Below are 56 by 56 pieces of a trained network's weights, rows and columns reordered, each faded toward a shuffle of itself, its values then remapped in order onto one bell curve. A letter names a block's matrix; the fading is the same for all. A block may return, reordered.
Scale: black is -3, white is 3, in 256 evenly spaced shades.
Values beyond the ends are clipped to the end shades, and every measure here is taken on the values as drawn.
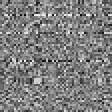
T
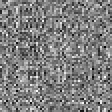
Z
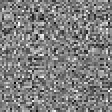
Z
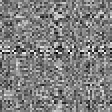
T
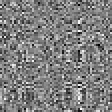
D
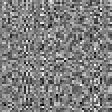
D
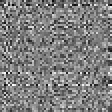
T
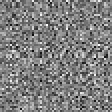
Z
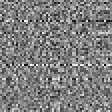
T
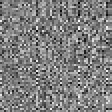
D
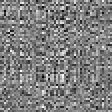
D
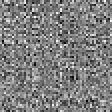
Z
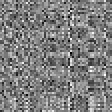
D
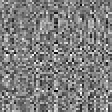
Z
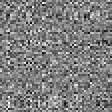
Z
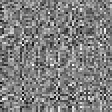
Z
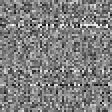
T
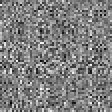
Z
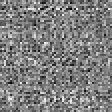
T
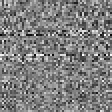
T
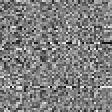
T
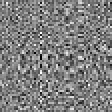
D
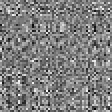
Z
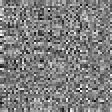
Z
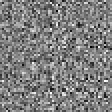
Z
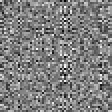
D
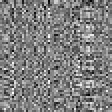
D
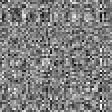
D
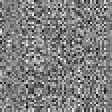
D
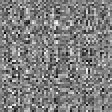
Z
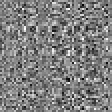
Z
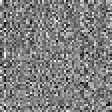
D
